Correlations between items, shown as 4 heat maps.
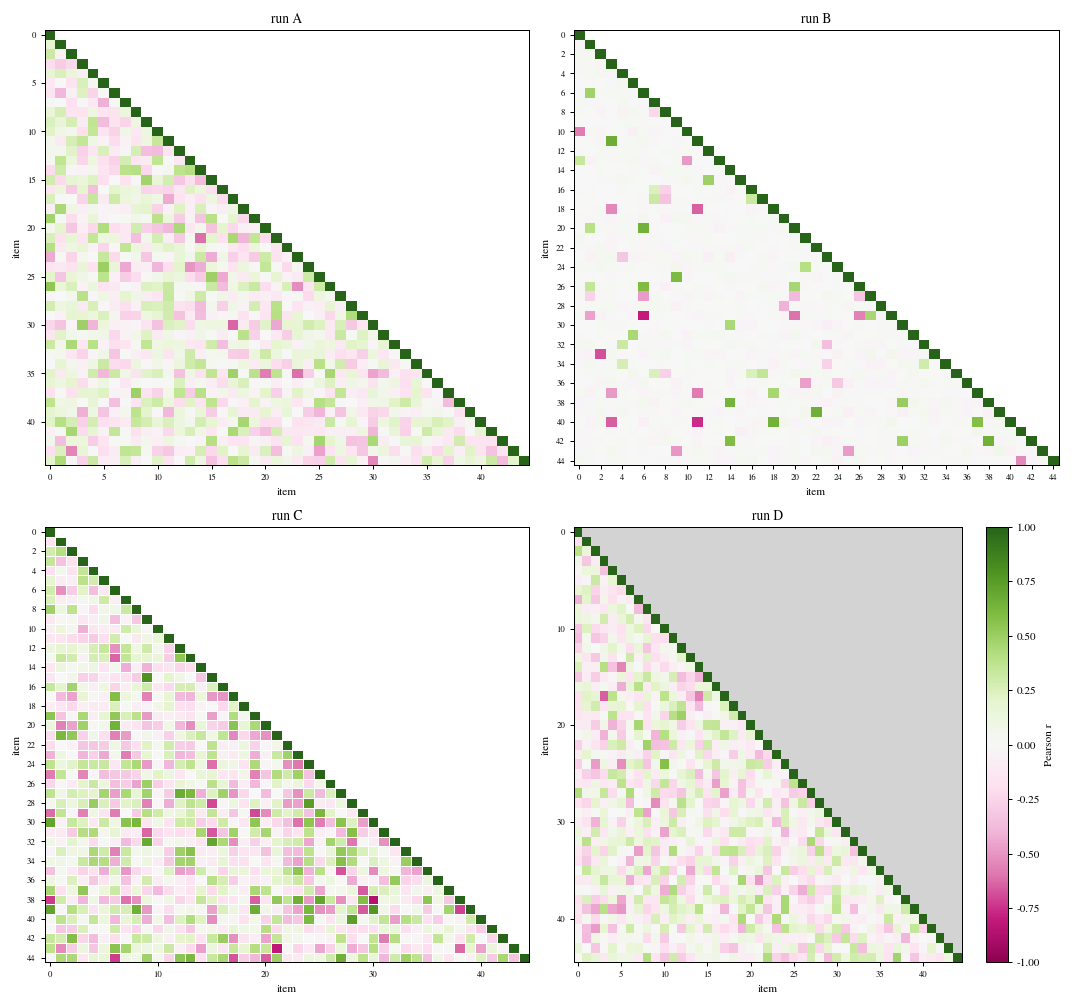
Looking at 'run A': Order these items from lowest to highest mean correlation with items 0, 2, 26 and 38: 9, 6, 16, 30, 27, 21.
16, 6, 30, 27, 21, 9
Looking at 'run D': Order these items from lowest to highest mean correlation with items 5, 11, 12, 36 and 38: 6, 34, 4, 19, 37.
6, 34, 37, 4, 19
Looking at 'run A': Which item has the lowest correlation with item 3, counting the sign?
39
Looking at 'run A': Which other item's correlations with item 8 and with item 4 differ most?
21
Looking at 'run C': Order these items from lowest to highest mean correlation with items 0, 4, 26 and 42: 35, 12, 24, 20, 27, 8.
35, 20, 8, 24, 12, 27
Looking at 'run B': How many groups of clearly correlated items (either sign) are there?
14
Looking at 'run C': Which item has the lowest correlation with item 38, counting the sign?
30
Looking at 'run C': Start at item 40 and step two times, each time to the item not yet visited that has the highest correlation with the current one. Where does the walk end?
24
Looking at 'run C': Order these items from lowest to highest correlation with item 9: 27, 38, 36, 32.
38, 36, 27, 32
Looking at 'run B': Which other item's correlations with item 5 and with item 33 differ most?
2
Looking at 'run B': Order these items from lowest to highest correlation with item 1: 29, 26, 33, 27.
29, 27, 33, 26
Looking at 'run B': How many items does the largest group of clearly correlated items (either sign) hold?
6
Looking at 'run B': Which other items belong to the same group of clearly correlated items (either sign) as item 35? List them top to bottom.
7, 8, 16, 17
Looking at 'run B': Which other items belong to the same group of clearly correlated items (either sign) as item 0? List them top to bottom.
10, 13
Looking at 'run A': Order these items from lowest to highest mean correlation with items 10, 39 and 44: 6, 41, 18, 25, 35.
25, 6, 18, 41, 35
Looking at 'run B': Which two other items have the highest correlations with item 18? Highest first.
40, 37
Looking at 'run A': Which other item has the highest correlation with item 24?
5
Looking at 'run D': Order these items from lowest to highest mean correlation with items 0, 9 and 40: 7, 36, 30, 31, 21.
21, 7, 30, 31, 36
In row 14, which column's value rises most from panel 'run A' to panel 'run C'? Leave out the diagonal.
21
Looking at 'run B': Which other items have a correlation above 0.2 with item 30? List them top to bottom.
14, 38, 42
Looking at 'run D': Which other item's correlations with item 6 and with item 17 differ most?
27
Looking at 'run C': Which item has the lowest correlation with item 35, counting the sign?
27
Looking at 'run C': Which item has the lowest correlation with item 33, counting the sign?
6
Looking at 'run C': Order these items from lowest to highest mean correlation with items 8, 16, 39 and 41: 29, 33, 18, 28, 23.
29, 23, 18, 33, 28
